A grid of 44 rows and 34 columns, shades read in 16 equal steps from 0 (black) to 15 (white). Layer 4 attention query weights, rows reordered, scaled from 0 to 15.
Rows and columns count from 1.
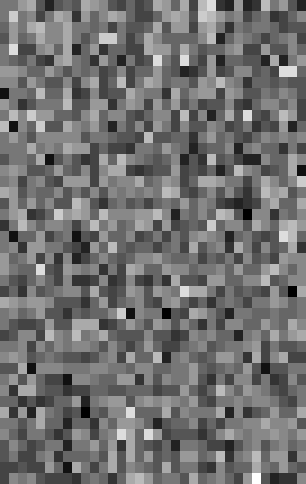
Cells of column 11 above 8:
11
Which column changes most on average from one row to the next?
25
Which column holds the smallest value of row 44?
31
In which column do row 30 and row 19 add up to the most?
9
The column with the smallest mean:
28
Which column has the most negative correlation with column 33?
21
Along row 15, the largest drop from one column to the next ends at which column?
6
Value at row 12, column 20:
4
